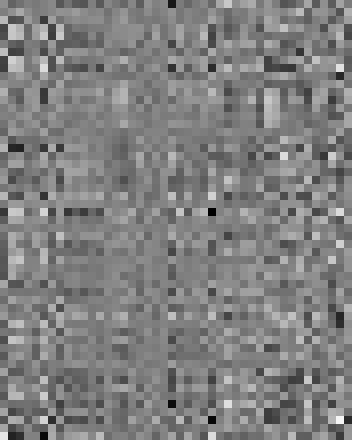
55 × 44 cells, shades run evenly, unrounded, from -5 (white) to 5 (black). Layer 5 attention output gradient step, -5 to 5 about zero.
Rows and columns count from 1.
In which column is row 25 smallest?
27
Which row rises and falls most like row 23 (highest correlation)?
42
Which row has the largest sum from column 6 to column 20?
51
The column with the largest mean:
22
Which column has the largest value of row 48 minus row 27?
38
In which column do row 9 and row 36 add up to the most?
36
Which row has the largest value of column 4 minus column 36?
20
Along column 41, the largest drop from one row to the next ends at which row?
28
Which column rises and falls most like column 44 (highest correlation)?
4
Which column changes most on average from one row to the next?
6
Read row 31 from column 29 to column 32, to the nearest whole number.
0 0 -1 -1
